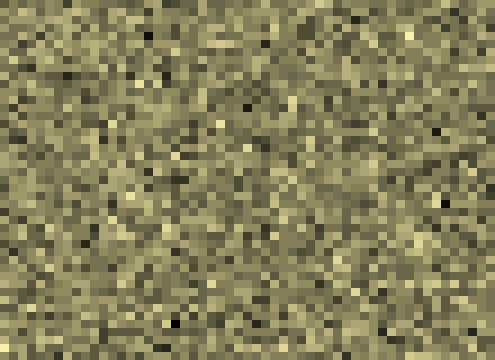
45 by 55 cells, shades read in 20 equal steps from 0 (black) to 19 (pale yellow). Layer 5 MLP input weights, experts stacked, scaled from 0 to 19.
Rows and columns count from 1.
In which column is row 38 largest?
52
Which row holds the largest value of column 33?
13
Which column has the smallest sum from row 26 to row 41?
30
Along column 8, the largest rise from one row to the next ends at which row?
2
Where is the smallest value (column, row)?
20, 41
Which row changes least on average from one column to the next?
35
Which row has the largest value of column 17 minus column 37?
14
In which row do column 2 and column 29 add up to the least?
18
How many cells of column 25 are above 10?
16
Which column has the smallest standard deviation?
26
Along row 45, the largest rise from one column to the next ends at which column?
8
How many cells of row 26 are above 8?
42
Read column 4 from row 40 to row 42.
6 10 10
